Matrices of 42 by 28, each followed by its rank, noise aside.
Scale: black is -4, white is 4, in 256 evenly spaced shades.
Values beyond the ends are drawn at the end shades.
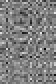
four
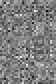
eight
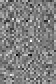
six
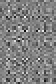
four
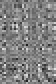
four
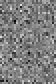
eight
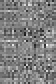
four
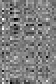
four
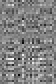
three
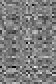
four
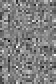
six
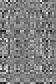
three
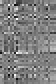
three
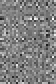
six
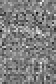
eight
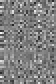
four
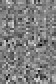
six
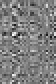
three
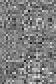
six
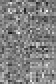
six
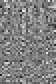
six
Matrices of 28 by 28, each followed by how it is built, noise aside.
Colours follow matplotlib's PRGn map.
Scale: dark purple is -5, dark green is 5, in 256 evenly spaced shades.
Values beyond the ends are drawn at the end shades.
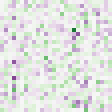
uneven columns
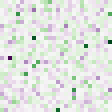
sparse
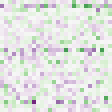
uneven rows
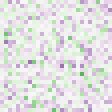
repeating rows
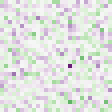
repeating rows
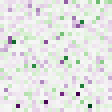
sparse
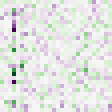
uneven columns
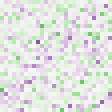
Hankel
